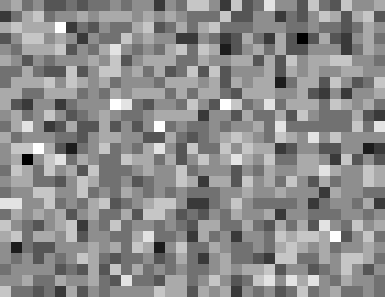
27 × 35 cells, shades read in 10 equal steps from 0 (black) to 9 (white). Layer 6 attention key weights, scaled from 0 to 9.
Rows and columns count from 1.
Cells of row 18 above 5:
7
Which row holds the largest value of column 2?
19
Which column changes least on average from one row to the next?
9
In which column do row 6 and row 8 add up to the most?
31
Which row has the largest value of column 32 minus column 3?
15
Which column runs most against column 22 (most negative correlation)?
17
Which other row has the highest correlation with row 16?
22
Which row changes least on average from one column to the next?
18
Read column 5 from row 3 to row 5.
6 5 6
